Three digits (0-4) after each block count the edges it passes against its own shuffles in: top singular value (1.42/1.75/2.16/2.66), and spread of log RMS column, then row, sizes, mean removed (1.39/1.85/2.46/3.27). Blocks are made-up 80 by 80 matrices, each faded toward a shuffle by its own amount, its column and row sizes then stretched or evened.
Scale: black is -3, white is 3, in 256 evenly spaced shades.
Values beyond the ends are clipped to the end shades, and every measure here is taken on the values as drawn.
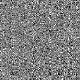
2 3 1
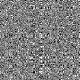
3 2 1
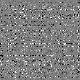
2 2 4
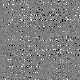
1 2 3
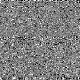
2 0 3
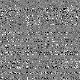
0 2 4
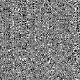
2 2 1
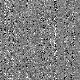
0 3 0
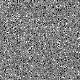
0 2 1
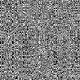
3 2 0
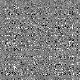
0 3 3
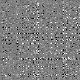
2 3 3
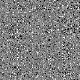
1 2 2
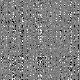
2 4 2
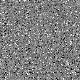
0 1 1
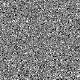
0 0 2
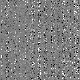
0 4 0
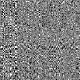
3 3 2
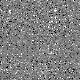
0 2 2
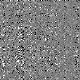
1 3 3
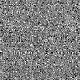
2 0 1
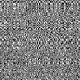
4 2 3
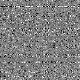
2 1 3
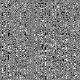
1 4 2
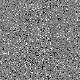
0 2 1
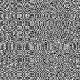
4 0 0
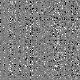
0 4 2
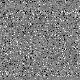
0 1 2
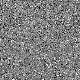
0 1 1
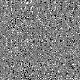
2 2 1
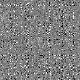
2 3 2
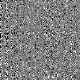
0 4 1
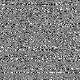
1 0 4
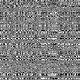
4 0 4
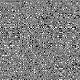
3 0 3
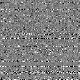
2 1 4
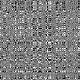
4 3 3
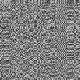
4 0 2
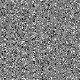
2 3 0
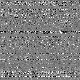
2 0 4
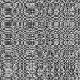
4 1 2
